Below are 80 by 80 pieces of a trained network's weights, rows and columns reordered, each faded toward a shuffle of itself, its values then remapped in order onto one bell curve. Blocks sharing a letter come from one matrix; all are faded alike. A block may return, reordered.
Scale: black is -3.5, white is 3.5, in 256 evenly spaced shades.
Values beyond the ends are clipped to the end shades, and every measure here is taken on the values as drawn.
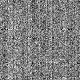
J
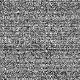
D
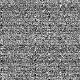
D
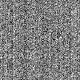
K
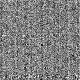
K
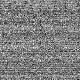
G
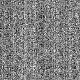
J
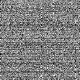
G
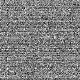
G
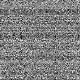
G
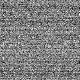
G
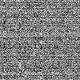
D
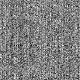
J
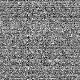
G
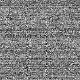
G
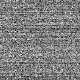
G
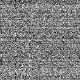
D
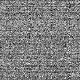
D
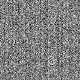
K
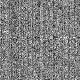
J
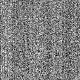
K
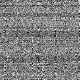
D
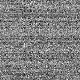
G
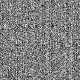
K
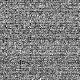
G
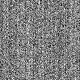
K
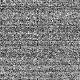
D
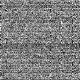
D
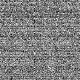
D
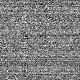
G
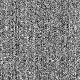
K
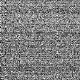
D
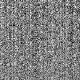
J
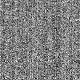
K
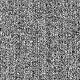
K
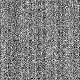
J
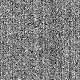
K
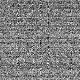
D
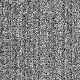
K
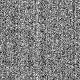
K
